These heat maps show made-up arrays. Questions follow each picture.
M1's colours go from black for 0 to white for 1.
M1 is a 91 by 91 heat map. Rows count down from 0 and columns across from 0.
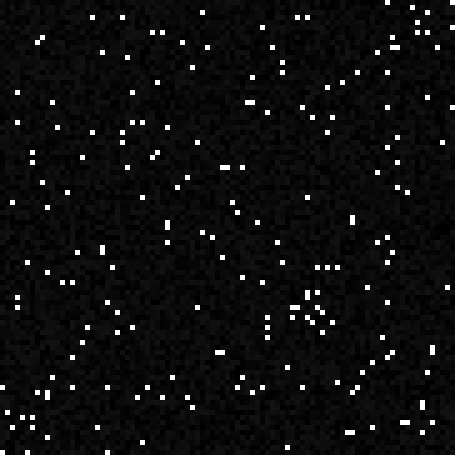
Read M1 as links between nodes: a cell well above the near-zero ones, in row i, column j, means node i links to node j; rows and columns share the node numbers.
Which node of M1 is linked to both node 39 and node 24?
node 28
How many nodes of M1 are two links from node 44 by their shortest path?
6
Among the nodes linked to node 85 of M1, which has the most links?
node 6
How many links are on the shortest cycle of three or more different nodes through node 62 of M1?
4
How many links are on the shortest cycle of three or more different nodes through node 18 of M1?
4
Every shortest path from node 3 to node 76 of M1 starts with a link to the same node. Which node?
node 61
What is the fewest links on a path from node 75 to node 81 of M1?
7
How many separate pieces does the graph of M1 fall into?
6
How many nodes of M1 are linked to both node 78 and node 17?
0
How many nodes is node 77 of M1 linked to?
8
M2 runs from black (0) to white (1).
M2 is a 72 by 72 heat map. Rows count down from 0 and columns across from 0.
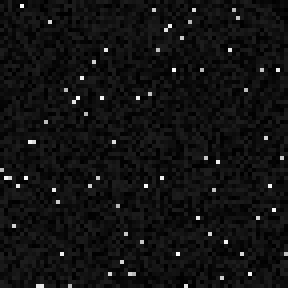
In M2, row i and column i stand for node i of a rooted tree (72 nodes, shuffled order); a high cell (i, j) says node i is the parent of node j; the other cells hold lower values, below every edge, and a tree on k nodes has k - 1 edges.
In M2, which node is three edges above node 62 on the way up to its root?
58
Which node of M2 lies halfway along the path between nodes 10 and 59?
46
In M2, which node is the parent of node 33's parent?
52
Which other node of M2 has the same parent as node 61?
16
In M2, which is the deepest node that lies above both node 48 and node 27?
2
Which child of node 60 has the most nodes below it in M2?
35
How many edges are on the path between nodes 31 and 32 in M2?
4
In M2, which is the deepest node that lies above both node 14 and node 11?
17
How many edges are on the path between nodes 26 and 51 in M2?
3
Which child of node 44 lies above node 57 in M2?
1
